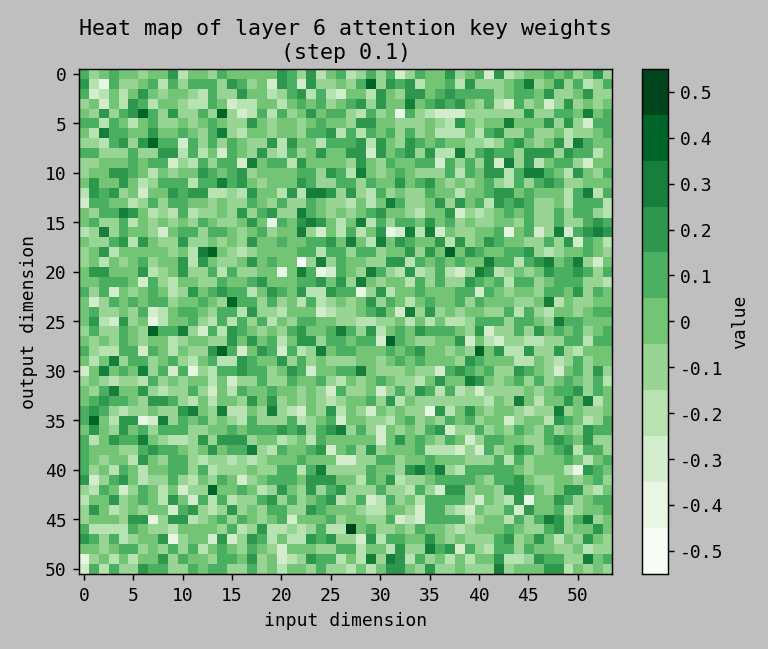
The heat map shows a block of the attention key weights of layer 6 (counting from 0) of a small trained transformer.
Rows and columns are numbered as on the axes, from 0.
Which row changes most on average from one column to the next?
16
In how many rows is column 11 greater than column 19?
19
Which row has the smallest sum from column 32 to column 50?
4
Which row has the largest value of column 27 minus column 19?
46
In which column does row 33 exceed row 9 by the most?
51
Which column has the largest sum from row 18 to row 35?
50
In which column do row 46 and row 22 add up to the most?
27
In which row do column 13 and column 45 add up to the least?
43
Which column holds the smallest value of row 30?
11
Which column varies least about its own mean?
18
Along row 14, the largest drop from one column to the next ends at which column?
38
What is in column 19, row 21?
0
